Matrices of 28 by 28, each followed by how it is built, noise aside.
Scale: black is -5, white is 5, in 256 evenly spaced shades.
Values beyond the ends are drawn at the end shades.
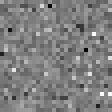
sparse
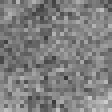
smooth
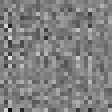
low rank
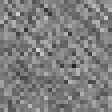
Toeplitz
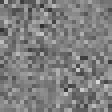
block diagonal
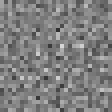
low rank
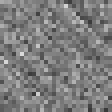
Toeplitz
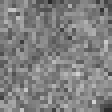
smooth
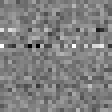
uneven rows
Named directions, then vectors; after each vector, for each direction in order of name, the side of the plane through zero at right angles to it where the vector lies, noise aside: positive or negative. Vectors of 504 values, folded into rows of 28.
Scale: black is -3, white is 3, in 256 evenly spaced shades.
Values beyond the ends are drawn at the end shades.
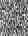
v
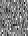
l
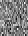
negative, positive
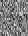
negative, negative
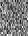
negative, positive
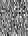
positive, positive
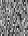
negative, positive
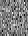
negative, negative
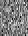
negative, negative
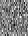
positive, positive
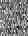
negative, positive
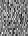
negative, positive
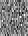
positive, positive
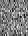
negative, negative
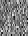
positive, negative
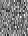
positive, positive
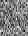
positive, negative
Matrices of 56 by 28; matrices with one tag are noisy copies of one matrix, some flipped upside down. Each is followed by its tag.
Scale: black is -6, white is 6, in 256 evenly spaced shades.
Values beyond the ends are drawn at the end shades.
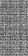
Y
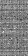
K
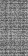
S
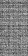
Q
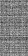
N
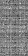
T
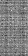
S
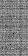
Y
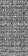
K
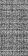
K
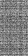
Y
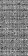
K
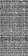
N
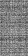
N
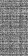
Y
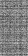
Y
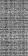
S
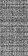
K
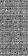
Y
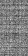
T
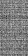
N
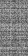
T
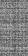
T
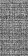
N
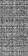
K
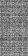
N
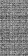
N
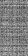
K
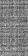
K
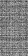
N
